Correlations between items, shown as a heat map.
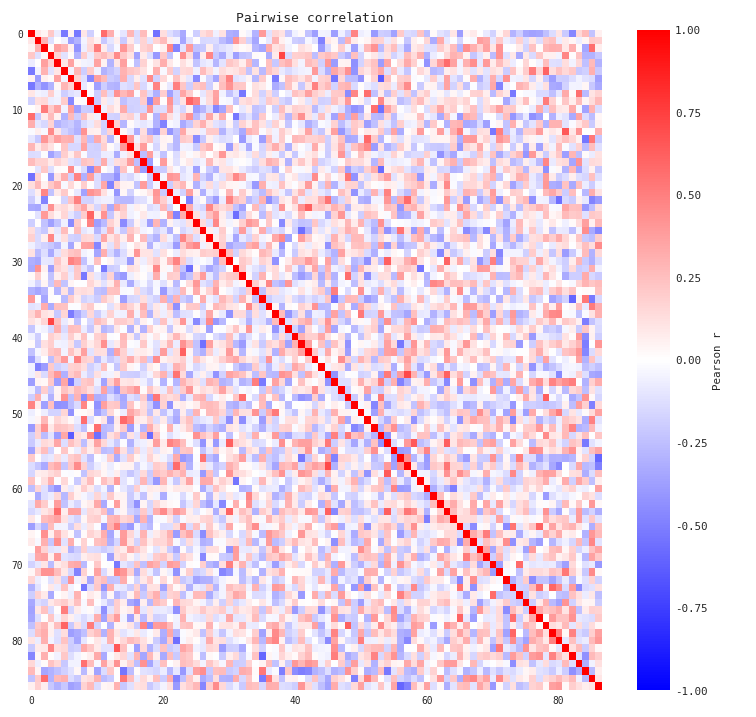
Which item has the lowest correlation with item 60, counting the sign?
64
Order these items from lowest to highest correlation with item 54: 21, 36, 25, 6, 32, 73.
25, 36, 32, 6, 73, 21
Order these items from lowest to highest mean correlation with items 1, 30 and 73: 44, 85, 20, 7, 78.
44, 85, 20, 7, 78
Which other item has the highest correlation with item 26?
56
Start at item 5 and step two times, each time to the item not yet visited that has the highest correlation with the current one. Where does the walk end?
48
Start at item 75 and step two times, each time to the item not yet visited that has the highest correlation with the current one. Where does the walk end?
13
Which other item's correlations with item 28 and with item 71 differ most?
10
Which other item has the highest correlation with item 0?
11
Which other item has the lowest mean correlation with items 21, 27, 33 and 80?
22
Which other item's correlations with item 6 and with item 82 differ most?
46
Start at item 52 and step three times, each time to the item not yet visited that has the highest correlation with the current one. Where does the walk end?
85
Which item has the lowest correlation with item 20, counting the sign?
12
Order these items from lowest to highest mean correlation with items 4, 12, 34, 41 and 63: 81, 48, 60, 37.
60, 48, 37, 81
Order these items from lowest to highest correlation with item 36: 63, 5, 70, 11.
70, 11, 63, 5
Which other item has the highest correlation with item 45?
57
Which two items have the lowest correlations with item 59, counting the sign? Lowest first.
31, 19
